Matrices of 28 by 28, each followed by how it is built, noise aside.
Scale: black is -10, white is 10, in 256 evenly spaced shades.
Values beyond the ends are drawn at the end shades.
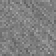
Toeplitz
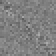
banded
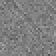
Toeplitz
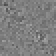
banded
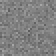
noise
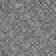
Toeplitz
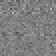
uneven rows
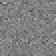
uneven rows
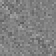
banded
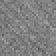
Toeplitz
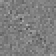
banded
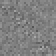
banded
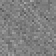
Toeplitz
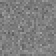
noise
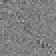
banded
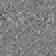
uneven rows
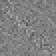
banded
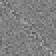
banded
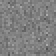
uneven columns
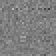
uneven rows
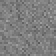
Toeplitz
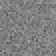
noise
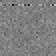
uneven rows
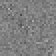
banded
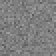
noise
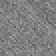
Toeplitz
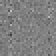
uneven columns
